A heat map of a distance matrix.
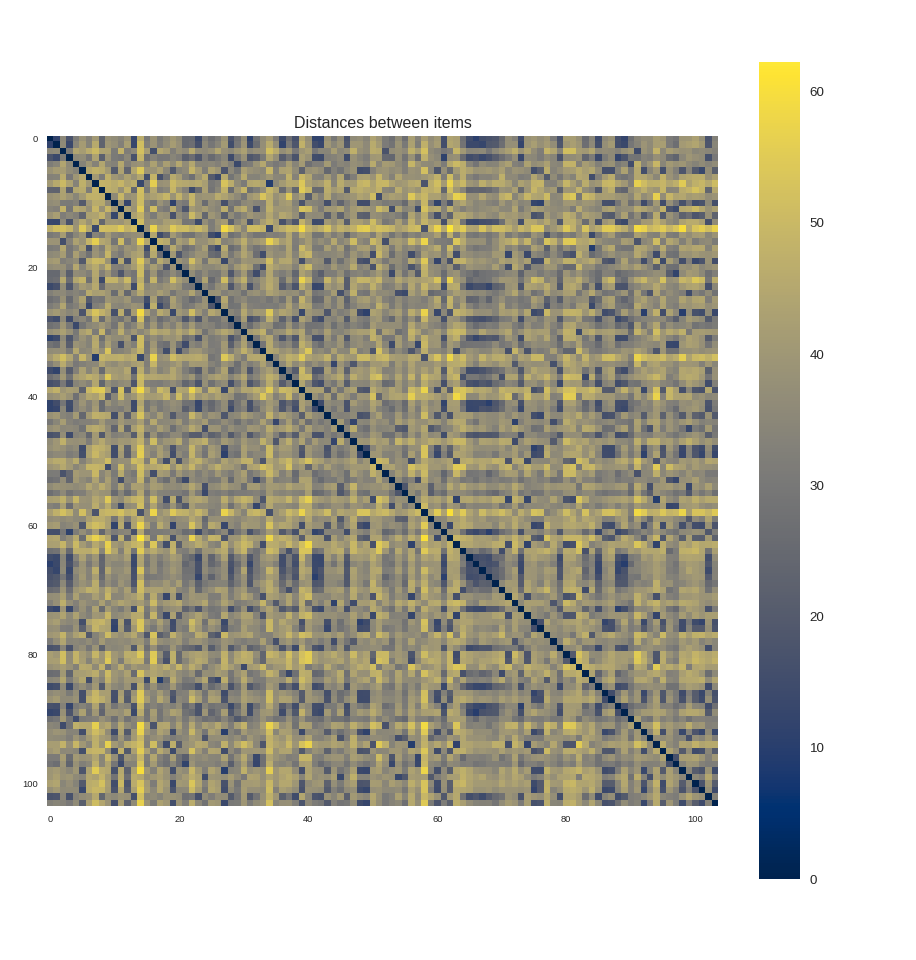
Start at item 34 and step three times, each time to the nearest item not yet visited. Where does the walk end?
58
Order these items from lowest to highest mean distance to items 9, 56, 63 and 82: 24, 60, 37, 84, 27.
24, 84, 60, 27, 37
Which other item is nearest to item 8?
22
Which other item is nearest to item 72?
44
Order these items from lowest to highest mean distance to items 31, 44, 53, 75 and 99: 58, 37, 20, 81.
20, 37, 81, 58
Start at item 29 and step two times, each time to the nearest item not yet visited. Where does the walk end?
90
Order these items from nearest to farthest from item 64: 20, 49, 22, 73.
73, 20, 22, 49
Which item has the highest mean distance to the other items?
14
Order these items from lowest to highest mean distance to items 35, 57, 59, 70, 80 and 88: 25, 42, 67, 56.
42, 67, 25, 56
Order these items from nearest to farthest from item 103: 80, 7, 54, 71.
54, 71, 80, 7
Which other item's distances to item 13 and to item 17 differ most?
84
